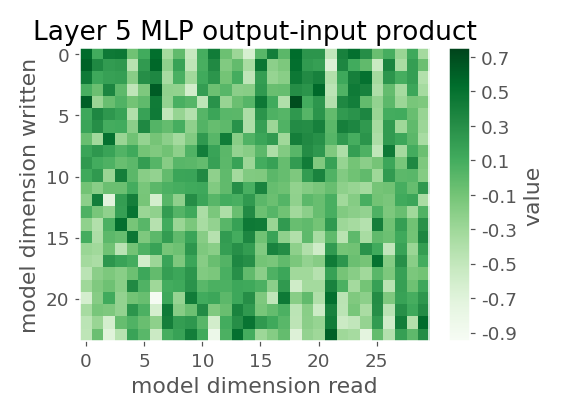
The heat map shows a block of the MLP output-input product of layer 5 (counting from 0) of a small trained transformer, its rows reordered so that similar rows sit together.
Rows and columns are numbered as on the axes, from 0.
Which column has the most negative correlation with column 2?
9
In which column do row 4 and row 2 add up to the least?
21
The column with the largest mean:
13
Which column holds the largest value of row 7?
2
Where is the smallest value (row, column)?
20, 6
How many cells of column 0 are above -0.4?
20
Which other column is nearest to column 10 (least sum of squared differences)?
28
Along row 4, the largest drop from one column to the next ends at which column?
1
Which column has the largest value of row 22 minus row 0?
14
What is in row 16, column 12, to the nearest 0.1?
0.2
